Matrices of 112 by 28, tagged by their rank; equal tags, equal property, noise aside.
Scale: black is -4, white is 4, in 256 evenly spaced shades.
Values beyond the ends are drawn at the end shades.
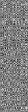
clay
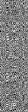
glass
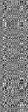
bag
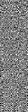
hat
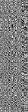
glass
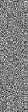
hat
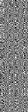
hat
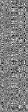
glass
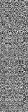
hat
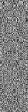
clay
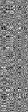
glass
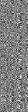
bag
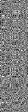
hat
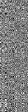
glass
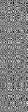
bag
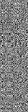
clay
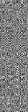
glass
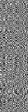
glass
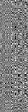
bag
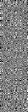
bag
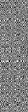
bag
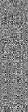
clay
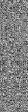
clay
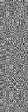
bag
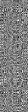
bag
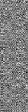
hat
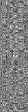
hat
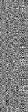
hat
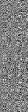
clay
